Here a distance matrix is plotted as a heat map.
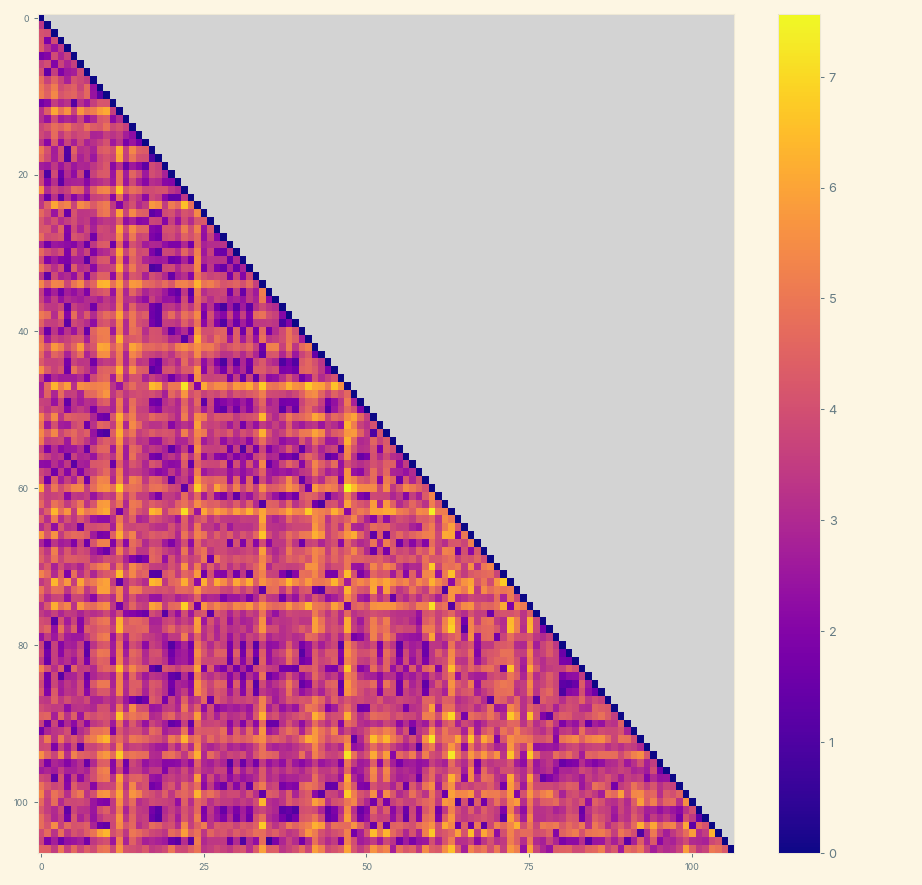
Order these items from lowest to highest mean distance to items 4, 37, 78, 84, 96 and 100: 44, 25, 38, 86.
44, 25, 38, 86
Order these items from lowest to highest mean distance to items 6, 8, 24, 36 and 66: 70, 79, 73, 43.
79, 70, 43, 73
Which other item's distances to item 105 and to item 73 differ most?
35
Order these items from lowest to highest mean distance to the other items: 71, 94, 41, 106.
71, 41, 106, 94
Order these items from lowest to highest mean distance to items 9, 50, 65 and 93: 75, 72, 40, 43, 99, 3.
3, 40, 43, 99, 75, 72
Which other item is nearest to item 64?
100
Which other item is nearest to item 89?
78
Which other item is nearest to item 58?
93
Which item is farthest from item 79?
60
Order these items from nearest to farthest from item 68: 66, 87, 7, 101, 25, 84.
66, 84, 87, 7, 101, 25
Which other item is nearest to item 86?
80
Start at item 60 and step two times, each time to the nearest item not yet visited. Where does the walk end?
41
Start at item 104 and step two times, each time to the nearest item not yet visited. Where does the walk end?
48
